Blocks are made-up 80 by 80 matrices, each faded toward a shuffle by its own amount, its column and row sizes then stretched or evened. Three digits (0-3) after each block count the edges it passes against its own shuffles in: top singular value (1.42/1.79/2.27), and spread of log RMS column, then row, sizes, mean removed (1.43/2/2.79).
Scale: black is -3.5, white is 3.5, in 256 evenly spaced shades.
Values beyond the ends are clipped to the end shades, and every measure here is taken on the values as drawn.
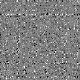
2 2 2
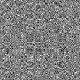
3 1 0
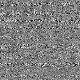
0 0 3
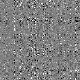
1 3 2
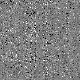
0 2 1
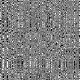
3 3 0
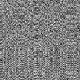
3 1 0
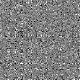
2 2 2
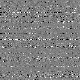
1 0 3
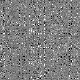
1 3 2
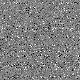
0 0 2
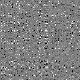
2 2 2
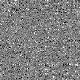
1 0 1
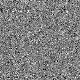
0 0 1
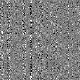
2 3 1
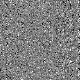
0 2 0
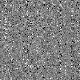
1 2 1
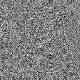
2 1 0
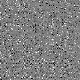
2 1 0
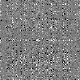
1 3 2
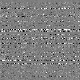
2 1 3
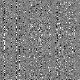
2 3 1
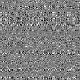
3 0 3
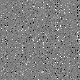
0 2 1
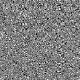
2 1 0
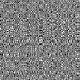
3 1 2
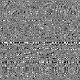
3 0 3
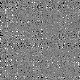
0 2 2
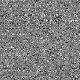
2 0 2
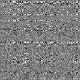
3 2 3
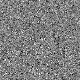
0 0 1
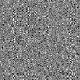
3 2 0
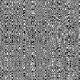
3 3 0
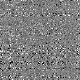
0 2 3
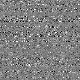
0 0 3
